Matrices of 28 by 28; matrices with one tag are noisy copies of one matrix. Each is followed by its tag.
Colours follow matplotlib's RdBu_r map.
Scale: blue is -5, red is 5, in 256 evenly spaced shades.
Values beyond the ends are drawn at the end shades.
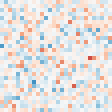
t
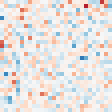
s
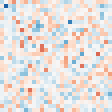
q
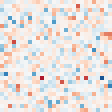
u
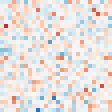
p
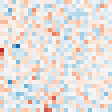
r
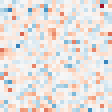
r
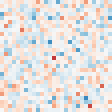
p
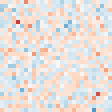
q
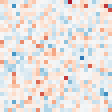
s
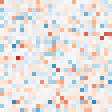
u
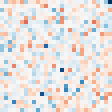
u
